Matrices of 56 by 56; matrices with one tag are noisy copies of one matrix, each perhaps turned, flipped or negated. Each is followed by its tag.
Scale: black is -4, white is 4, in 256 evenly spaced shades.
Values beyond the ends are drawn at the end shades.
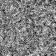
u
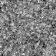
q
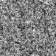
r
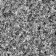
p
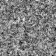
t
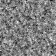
p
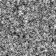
t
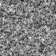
p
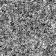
q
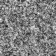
r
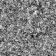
t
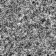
t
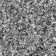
u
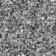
r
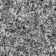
q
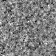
p
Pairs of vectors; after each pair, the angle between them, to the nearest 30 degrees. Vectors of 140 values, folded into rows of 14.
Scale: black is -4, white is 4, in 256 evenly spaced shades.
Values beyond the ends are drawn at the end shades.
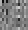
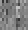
30 degrees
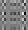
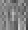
120 degrees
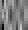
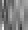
150 degrees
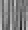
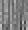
30 degrees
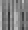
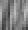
60 degrees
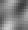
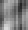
30 degrees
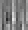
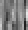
60 degrees
